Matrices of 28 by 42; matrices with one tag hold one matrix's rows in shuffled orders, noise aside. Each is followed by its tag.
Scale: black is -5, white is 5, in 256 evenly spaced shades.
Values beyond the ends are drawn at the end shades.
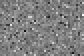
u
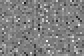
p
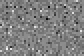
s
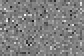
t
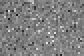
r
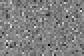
s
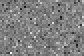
u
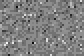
t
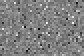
p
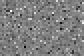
u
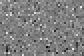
s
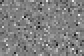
p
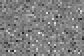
r
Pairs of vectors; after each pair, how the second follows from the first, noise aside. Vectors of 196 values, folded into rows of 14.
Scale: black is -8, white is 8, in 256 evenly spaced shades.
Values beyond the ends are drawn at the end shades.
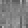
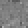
partly zeroed.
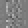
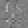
partly zeroed.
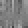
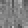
negated.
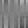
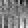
negated, scaled up.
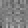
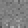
partly zeroed.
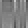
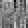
negated, scaled up.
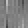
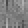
negated.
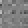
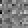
negated, scaled up.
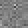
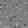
partly zeroed.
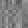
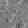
negated, partly zeroed.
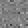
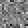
scaled up.
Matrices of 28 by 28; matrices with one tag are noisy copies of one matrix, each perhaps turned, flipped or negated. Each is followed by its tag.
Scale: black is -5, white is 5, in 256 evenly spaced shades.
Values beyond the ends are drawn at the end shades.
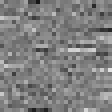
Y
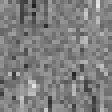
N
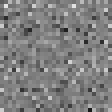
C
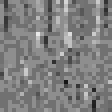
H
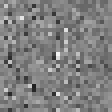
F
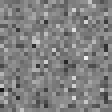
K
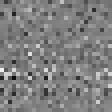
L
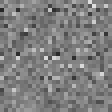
F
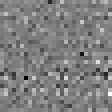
L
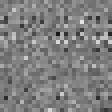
L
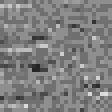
H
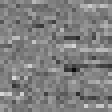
H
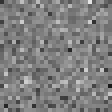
C
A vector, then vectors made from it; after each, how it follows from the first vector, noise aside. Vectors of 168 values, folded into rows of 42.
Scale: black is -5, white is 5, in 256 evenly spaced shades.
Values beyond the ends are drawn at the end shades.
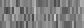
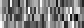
reversed, scaled up.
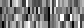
reversed, negated, scaled up.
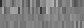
wrapped around, negated, partly zeroed.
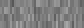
negated, shrunk.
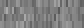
negated, shrunk.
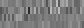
reversed, negated, partly zeroed.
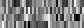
reversed, scaled up.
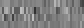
negated, partly zeroed.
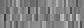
reversed, negated, partly zeroed.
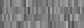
reversed, negated, shrunk.
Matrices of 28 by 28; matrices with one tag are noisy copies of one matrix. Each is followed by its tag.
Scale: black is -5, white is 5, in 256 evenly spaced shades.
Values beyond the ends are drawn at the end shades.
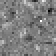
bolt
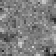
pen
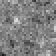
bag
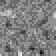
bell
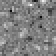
bolt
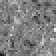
bag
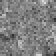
pen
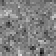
bell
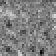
bell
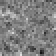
bell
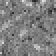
bolt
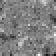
pen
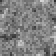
pen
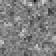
bolt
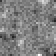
pen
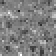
bell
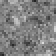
bag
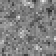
bolt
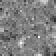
pen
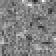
bolt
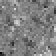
bag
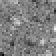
bag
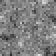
pen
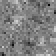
bag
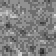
bell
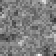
pen
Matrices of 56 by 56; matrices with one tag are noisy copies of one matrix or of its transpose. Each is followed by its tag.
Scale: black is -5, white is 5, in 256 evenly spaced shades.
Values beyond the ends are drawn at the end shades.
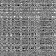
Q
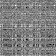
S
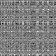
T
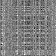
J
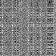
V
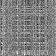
J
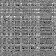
Q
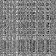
Q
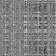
S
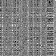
V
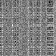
V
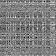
J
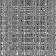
J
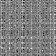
T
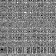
V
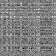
Q
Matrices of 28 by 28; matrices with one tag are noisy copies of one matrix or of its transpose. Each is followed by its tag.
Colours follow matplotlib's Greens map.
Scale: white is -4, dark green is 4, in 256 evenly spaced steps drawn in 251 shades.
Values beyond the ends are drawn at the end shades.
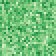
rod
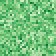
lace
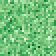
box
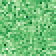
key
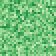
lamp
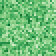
rod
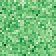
box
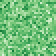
lamp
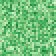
lamp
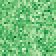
lace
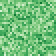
key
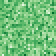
lamp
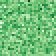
box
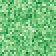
key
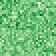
lamp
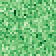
key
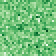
rod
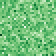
lace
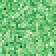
lamp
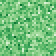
lace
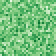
key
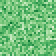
box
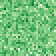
lamp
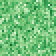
lace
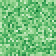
box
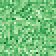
box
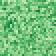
box
